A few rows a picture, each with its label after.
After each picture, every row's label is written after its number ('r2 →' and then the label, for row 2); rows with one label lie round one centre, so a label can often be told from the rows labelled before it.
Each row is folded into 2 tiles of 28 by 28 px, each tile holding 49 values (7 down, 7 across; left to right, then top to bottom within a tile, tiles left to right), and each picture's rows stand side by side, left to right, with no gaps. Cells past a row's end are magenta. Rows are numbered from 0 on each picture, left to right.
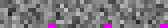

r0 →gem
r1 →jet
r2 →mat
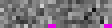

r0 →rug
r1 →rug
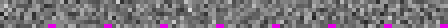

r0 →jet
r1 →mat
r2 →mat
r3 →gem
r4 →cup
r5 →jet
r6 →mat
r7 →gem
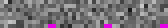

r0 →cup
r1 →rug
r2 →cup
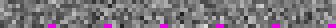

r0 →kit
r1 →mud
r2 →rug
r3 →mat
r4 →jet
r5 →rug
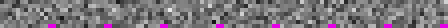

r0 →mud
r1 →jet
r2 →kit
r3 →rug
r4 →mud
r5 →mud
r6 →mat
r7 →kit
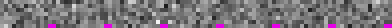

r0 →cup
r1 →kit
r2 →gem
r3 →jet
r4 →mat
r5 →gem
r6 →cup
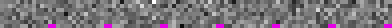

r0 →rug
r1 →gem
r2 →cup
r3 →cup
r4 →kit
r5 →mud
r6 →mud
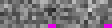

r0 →rug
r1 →jet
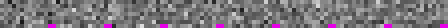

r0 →kit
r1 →mat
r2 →kit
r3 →mud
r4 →cup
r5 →jet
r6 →rug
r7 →cup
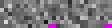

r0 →rug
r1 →jet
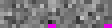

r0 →kit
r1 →jet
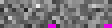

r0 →jet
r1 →jet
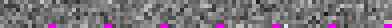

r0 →cup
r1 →kit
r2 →jet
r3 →jet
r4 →mat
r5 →mat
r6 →rug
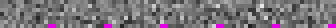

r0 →gem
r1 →mat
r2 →rug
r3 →rug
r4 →jet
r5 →rug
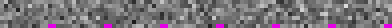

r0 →cup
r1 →jet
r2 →kit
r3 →mud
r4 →jet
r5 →gem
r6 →rug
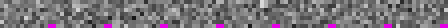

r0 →jet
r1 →gem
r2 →mat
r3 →kit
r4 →jet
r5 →cup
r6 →mud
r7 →cup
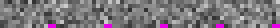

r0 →kit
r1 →rug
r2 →cup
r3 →jet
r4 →kit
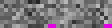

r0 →mud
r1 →mud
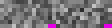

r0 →kit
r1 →jet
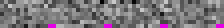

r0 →cup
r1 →mud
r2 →kit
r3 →rug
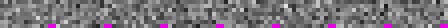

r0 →mat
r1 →mud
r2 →jet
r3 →rug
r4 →mat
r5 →jet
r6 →mat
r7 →kit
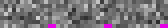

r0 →mat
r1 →cup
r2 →rug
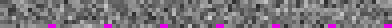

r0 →gem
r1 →gem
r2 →gem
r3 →jet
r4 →cup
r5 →mud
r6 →kit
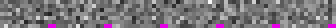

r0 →mat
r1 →jet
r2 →cup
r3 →cup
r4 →kit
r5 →mat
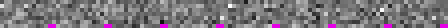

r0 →mud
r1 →mud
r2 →kit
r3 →mat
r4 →rug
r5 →gem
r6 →mud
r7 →jet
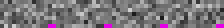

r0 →mat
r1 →jet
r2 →mat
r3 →rug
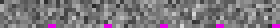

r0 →mud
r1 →gem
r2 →cup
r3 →mat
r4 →jet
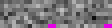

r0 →jet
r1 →gem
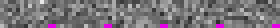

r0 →cup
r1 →gem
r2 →kit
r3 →kit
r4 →mat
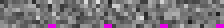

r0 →mat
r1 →cup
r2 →jet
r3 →kit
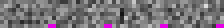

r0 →rug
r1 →kit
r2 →gem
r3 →jet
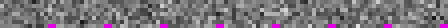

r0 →mud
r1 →mat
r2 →gem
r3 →kit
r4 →gem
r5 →kit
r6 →jet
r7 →mud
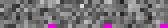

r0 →rug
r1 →kit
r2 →gem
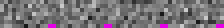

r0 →cup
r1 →jet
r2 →kit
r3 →mat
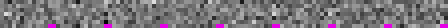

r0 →kit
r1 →kit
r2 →cup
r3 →cup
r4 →mud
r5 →mud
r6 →rug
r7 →rug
